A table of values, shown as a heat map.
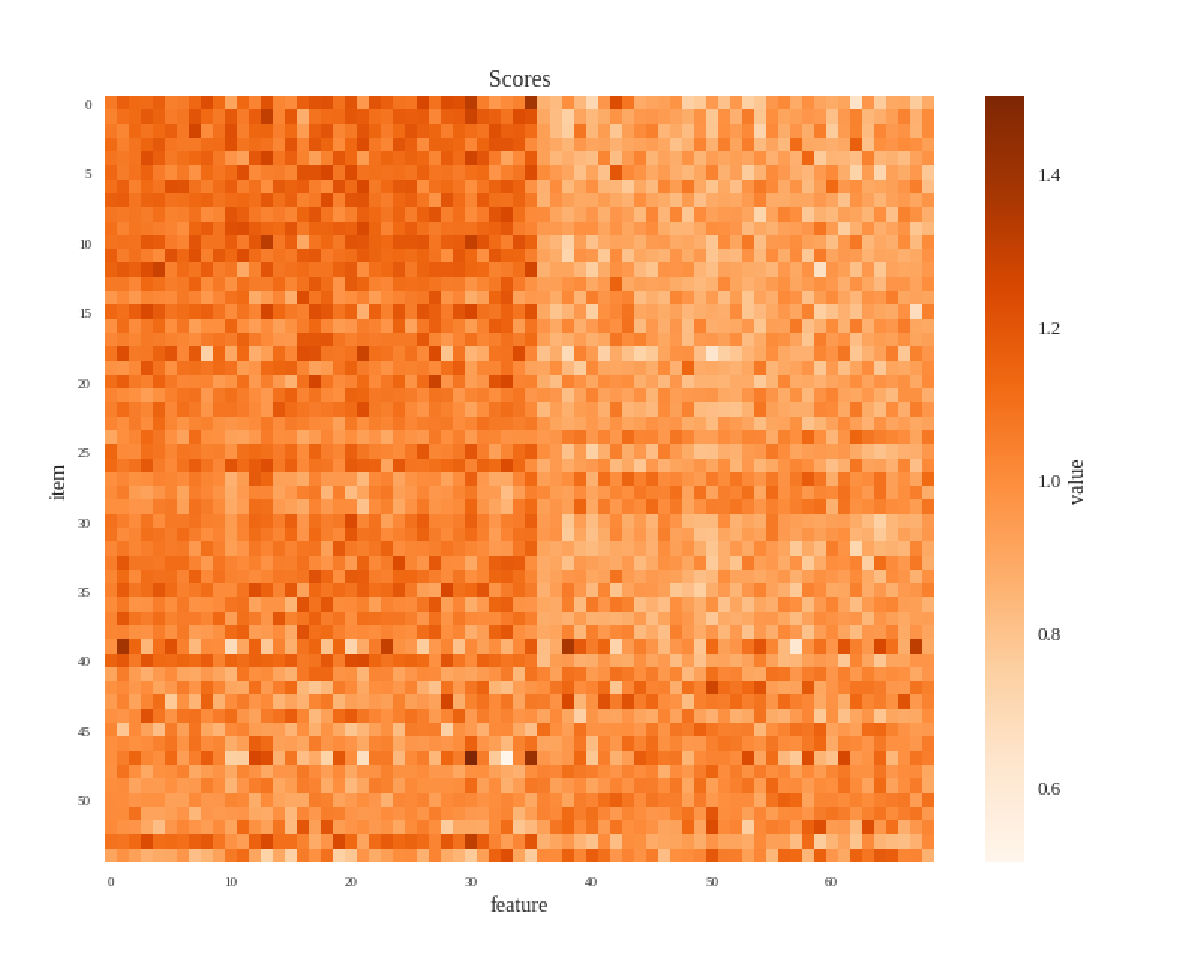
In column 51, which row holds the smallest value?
18
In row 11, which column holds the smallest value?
38
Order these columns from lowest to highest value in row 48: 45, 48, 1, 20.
20, 48, 45, 1
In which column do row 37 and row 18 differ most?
8
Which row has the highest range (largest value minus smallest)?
47
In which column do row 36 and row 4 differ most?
30
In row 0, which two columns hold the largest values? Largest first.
35, 30
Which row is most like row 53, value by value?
4
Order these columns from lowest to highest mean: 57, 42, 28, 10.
57, 42, 10, 28
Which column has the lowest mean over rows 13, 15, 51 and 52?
53
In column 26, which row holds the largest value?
0
